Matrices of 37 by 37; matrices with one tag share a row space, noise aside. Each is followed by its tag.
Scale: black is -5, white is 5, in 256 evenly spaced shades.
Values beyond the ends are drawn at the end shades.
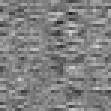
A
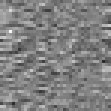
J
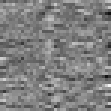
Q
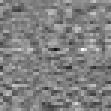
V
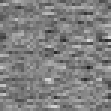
Q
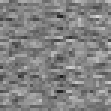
A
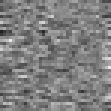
J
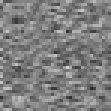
V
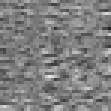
Q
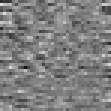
J
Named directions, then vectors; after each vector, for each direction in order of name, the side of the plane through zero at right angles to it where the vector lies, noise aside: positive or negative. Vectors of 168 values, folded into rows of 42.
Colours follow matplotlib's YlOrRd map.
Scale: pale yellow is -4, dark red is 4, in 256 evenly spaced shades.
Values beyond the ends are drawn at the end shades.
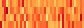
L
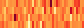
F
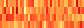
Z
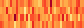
positive, positive, positive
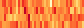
negative, positive, negative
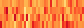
positive, positive, positive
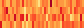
positive, positive, positive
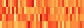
negative, negative, positive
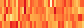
negative, positive, negative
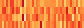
negative, positive, positive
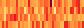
positive, negative, positive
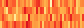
negative, negative, negative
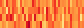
negative, negative, positive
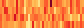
positive, positive, positive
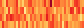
positive, negative, positive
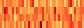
negative, positive, positive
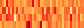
negative, negative, positive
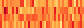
negative, positive, positive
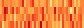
negative, positive, positive
